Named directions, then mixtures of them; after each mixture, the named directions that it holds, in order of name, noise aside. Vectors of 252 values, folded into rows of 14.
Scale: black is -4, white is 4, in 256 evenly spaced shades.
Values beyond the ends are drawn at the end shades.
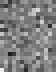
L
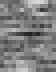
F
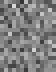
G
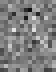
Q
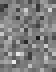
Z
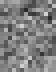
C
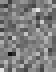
C, L.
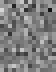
G, Z.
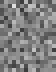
G.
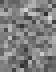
C.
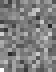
L.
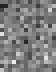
L, Z.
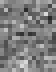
C, F.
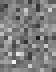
Z.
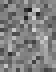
L, Q.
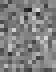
L, Q.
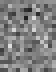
Q.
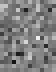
Z.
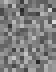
C, G.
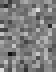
L.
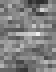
F.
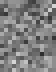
C, Z.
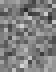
C.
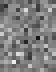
Z.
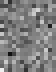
L.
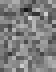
C, Q.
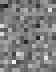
L, Z.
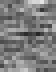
F.
